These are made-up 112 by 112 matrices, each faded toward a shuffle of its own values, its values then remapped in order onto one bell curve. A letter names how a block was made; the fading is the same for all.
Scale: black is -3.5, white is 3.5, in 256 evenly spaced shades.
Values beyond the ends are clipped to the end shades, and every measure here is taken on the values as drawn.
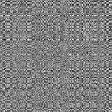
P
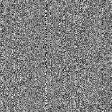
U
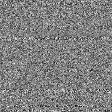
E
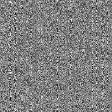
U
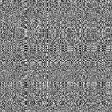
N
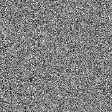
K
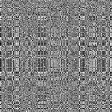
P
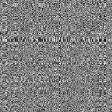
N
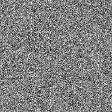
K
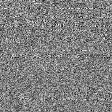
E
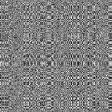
P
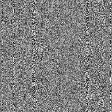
U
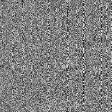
U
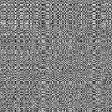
P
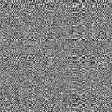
N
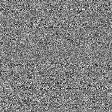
E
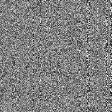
U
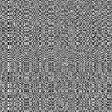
P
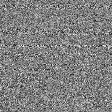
E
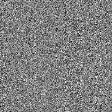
K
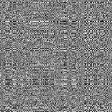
N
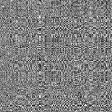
N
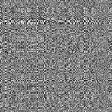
N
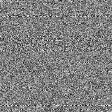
E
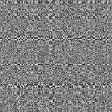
N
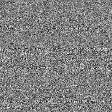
E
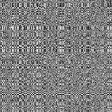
P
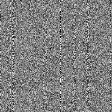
U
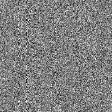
K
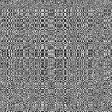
P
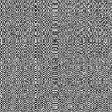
P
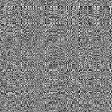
N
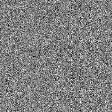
K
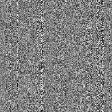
U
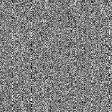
U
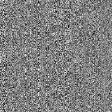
U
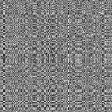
P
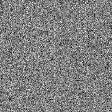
K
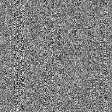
U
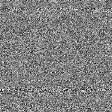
E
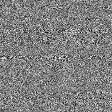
E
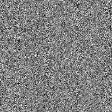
K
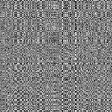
P
